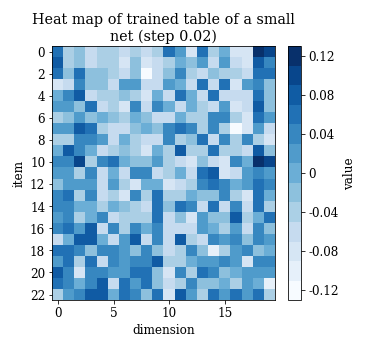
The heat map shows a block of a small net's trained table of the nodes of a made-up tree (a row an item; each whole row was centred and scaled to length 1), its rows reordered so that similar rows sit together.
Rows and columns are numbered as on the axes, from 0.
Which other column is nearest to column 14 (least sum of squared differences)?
11
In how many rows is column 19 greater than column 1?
9
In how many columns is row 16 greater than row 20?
8
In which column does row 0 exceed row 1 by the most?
10
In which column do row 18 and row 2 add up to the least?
14
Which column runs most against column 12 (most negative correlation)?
19
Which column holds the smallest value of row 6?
17
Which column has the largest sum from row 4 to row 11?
18
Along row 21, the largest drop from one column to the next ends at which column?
5
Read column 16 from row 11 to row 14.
-0.06 0 -0.04 0.04
